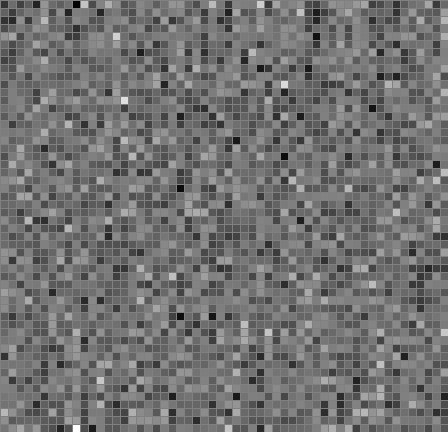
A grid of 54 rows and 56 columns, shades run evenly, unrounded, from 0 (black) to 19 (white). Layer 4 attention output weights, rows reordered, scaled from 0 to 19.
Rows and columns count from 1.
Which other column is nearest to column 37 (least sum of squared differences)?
19
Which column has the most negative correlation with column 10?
33
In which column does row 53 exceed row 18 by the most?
30
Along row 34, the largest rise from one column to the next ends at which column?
45
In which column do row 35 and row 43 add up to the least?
11
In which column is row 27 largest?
50
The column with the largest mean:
17
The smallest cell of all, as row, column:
1, 10
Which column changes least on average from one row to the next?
31
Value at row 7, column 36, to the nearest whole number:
7
